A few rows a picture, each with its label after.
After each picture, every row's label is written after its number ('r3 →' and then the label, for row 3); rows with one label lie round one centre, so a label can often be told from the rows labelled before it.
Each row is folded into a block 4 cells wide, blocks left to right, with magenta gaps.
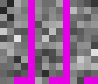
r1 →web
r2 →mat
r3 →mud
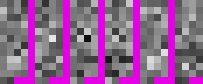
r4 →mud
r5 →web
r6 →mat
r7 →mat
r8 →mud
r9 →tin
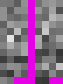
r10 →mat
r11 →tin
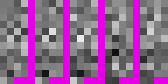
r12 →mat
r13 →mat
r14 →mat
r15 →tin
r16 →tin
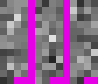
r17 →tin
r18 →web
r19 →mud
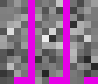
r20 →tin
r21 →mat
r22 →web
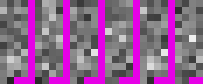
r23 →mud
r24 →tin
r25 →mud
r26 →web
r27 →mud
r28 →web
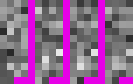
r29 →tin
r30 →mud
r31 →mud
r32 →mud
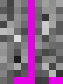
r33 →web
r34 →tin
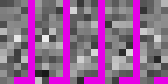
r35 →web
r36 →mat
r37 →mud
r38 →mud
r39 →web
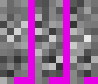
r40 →mat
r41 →web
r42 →web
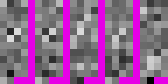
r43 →mat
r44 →mat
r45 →tin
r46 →mat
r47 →mud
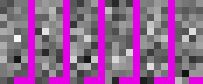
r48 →web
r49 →tin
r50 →web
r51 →mud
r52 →tin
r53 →mat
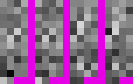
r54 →mat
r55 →mat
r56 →tin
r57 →tin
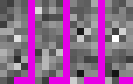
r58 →web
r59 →mud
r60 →mat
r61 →mat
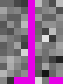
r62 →mud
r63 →mat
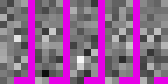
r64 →web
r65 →mat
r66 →mud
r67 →mat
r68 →mat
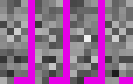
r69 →mat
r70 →web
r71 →web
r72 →mat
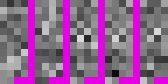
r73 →mud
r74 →tin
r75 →mat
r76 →mat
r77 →mat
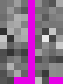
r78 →tin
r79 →mat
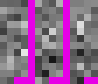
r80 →mud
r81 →mat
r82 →tin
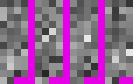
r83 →mud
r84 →mat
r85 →web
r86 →mud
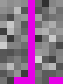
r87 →tin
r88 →web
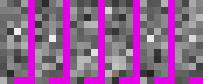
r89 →mat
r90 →web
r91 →mud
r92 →mud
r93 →mat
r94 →web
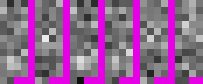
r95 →mud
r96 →mat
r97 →mud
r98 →mud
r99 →mat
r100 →tin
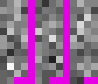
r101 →tin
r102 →web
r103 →tin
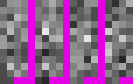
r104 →tin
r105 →tin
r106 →web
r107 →web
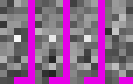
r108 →web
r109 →web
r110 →web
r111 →tin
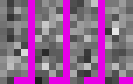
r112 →mud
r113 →tin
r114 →web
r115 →tin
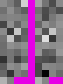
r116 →mat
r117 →mat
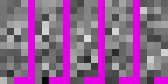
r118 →mat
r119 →tin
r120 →web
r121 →tin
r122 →mud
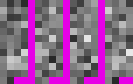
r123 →mud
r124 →web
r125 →web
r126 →mud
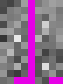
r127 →web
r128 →tin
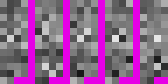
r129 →mat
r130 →tin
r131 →mat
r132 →mat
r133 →web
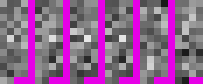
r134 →mat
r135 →web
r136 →web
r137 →web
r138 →mud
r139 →tin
